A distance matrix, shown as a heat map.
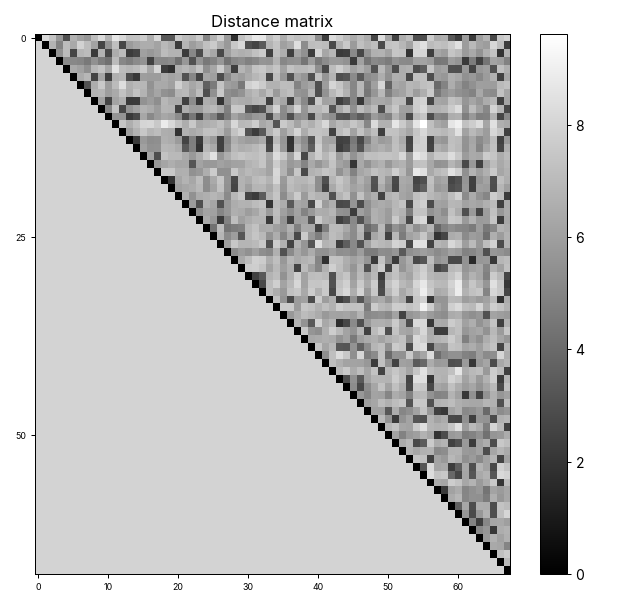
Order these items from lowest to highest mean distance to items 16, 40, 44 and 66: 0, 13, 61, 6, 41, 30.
13, 61, 6, 41, 0, 30
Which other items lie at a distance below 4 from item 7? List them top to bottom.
6, 24, 40
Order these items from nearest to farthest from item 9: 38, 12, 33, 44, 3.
12, 3, 38, 33, 44
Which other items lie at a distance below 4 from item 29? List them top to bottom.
25, 37, 47, 50, 57, 58
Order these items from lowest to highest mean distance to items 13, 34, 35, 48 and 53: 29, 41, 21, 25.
21, 41, 25, 29
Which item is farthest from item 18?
11
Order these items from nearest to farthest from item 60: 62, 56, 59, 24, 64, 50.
62, 59, 24, 50, 64, 56
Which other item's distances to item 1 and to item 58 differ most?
37
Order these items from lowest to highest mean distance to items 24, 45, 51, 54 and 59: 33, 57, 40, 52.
40, 57, 52, 33
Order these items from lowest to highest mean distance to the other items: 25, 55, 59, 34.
25, 59, 55, 34
